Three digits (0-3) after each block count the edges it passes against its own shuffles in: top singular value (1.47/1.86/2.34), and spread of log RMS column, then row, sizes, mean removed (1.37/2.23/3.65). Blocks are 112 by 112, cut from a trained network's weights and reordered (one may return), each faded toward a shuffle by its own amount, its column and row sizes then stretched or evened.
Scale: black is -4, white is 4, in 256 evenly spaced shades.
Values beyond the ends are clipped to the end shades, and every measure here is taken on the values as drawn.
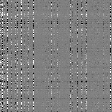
3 3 1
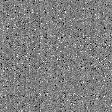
0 1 1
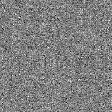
1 1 0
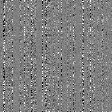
1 3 1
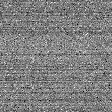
2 0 0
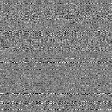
3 0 3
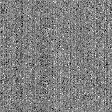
2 1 1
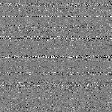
1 1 3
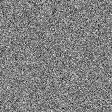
0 0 0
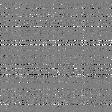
2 1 3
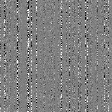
2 3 0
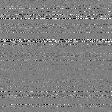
2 0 3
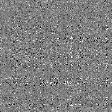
0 2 2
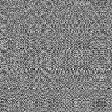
3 0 2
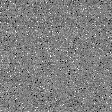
0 1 0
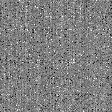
1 0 1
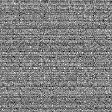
3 1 1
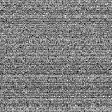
3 0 1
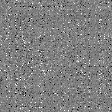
0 2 1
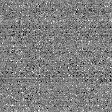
1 1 1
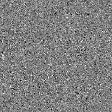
0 1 1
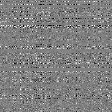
2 2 3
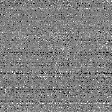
2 1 2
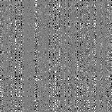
2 3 2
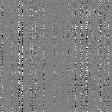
2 3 1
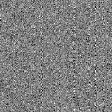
2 2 0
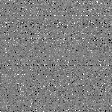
0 1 2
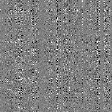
1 3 2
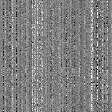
3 3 0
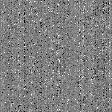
1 2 0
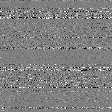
1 0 3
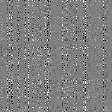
1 3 2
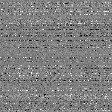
2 1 3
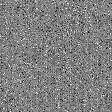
0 0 0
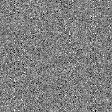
1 2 0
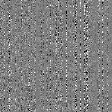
0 3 1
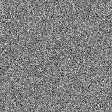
1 0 1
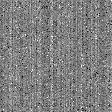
2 1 0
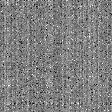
2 0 1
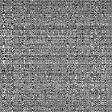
3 2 0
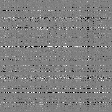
2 1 3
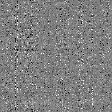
0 2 0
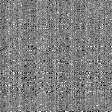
2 0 2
